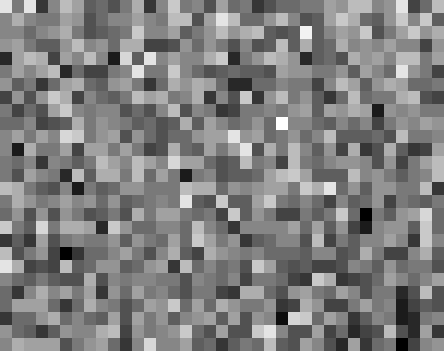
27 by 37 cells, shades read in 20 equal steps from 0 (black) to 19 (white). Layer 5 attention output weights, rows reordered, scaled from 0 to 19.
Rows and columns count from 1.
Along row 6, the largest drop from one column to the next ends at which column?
6
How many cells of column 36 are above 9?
14
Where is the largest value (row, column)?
10, 24
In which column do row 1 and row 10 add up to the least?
4
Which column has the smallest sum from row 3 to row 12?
27
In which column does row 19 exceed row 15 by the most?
7
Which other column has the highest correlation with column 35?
34
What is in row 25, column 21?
6
